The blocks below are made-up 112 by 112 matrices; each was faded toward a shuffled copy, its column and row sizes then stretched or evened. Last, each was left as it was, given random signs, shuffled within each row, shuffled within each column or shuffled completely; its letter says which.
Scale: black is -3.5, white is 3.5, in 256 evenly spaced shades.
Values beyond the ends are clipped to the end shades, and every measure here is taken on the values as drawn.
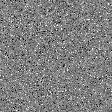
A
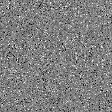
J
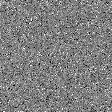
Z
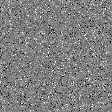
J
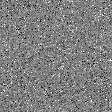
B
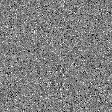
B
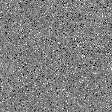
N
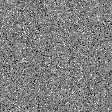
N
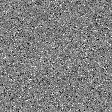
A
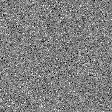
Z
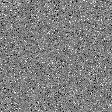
N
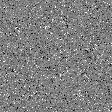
Z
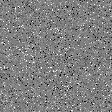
B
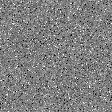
A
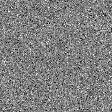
B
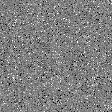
J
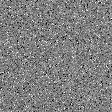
A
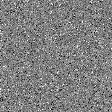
N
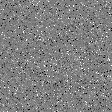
Z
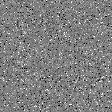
J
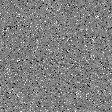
Z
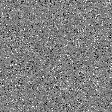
B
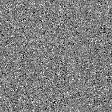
J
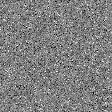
N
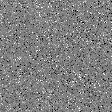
B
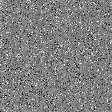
N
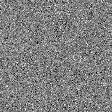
N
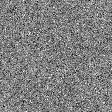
A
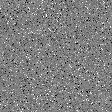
A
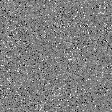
B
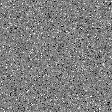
Z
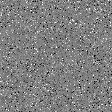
B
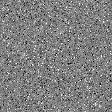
N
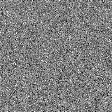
B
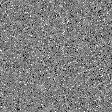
N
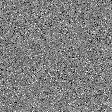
Z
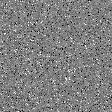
N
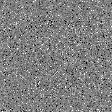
B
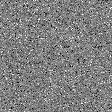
A
